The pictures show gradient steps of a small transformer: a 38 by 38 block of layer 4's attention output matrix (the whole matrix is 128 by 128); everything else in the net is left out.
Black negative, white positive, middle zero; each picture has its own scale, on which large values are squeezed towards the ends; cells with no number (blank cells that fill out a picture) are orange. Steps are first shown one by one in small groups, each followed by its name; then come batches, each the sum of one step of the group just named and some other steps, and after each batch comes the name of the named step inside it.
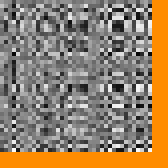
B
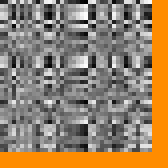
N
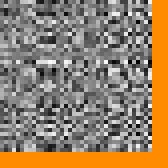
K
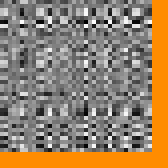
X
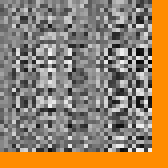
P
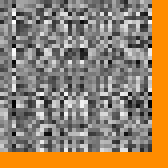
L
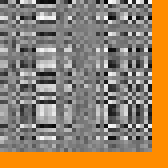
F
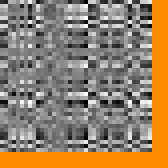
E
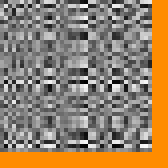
N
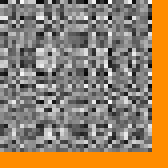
F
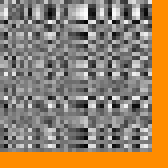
N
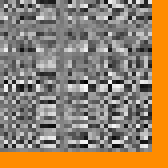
F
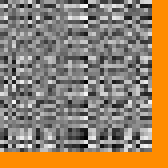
E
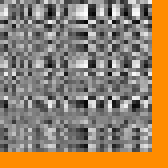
N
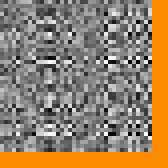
K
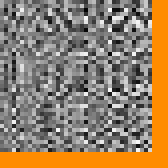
B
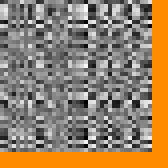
E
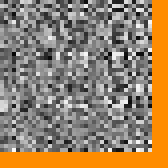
B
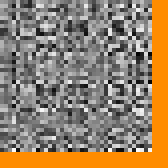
B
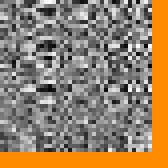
N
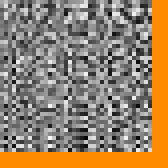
P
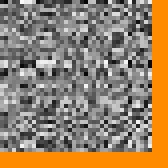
K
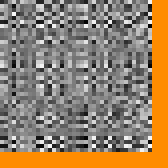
X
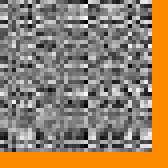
E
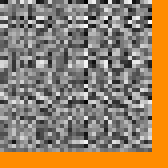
E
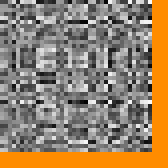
F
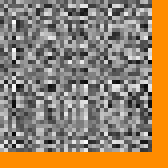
L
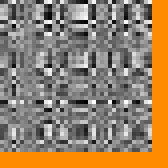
N
